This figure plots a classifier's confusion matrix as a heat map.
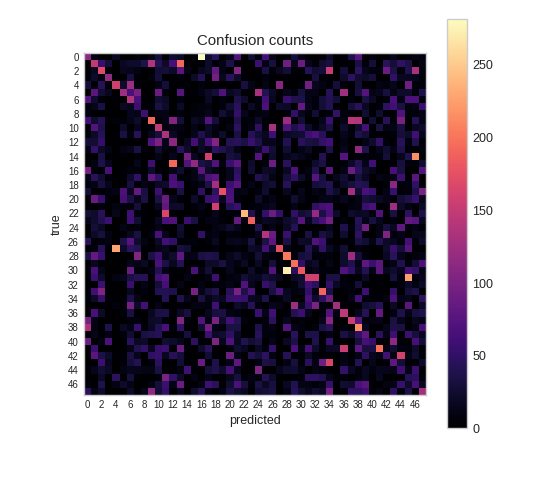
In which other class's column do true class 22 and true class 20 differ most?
32
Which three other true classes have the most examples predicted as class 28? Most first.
30, 9, 1
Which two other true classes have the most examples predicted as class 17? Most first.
14, 38
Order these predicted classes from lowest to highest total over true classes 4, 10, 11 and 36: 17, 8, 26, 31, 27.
8, 17, 27, 31, 26
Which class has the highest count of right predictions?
22
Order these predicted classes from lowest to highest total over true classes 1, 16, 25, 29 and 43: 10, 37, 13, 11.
11, 37, 10, 13
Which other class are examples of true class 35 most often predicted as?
29
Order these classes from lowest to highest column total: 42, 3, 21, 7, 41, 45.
3, 42, 41, 7, 45, 21
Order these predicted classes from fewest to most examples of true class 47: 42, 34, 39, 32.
42, 32, 39, 34
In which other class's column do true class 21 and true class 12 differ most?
43
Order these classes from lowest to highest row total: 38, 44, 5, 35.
44, 35, 38, 5
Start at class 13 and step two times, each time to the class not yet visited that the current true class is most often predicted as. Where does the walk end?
0
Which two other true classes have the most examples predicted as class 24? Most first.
5, 44
